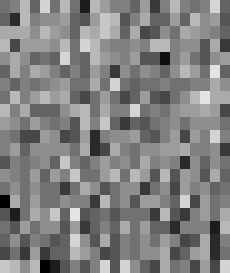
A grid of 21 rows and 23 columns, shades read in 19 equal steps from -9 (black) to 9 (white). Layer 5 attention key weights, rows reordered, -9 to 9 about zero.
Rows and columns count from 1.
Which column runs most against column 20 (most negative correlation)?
13
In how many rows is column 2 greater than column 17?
8
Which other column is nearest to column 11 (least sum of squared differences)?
3
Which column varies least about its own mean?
4
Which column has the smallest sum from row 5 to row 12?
17
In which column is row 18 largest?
23
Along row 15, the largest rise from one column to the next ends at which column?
19
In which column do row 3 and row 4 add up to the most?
9
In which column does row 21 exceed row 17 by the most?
2
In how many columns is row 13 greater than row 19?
11
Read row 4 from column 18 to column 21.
0 1 1 -3
